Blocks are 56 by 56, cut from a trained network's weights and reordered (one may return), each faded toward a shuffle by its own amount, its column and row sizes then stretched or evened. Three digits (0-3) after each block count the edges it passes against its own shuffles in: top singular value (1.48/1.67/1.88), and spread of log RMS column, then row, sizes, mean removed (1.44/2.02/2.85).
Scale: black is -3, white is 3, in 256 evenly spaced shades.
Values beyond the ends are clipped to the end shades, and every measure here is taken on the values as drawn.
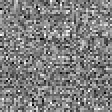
2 0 0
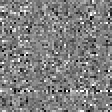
2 2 2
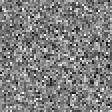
0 0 0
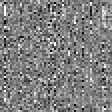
2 3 0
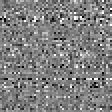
0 1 3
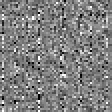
2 3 0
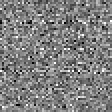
0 0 2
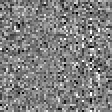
1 2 0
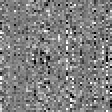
0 3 1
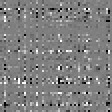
0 3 3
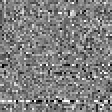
2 0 2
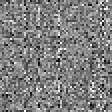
2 2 0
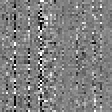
3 3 0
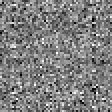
1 1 1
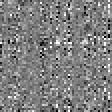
0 3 1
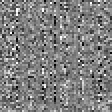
2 3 0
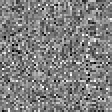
1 1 1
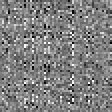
2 3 1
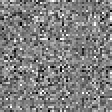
1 2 2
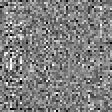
3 2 1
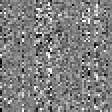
0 3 0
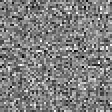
2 0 1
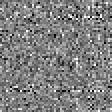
2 1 2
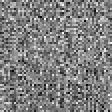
3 1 1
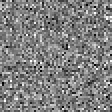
1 1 1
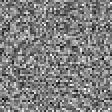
3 0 0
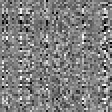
3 3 0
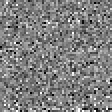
1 1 1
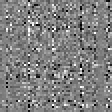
0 3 2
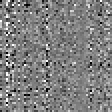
1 3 1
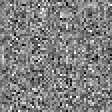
1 2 0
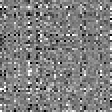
2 3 2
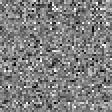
0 1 2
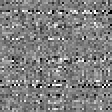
2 1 3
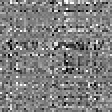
3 2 3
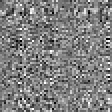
2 2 1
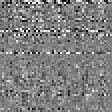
3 2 3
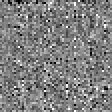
0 2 1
